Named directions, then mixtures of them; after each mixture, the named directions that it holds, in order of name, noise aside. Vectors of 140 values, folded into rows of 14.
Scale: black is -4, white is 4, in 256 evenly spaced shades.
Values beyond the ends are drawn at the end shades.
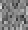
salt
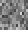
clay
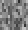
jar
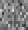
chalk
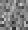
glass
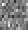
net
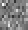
net.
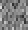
salt.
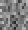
glass, jar, net.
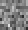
chalk, glass, net.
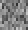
clay, salt.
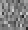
chalk, glass, salt.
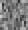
jar, salt.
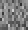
chalk.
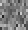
clay, jar, net.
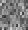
clay.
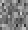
clay, jar.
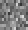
glass, salt.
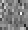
chalk, clay, jar.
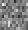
net.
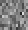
clay.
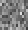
clay.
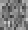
jar, net, salt.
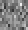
chalk.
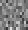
clay, glass, jar.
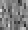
chalk, jar, net.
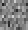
net.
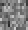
glass, jar, net.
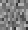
clay, glass, salt.
